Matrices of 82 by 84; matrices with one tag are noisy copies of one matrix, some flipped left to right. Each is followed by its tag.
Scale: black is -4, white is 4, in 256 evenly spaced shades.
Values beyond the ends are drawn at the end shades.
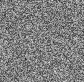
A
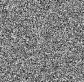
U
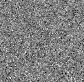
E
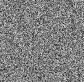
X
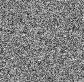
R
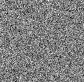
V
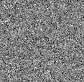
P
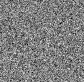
R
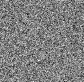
R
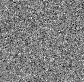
R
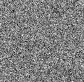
V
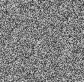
U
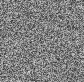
A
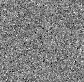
A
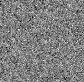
U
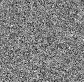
P
